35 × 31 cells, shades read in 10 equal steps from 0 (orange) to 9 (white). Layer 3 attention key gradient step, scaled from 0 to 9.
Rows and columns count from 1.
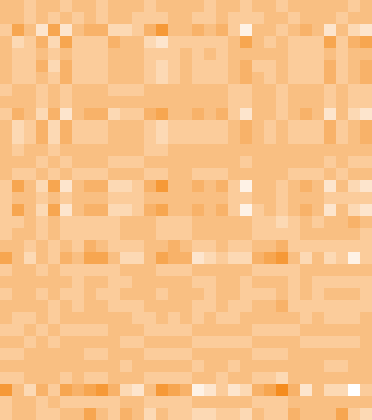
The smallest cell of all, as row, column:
33, 24
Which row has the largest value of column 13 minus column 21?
4
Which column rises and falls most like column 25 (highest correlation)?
7
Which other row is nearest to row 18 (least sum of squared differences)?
16
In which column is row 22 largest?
30
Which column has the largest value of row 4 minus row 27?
14
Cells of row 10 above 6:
4
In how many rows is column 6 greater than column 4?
5
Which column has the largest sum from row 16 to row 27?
21
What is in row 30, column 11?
4
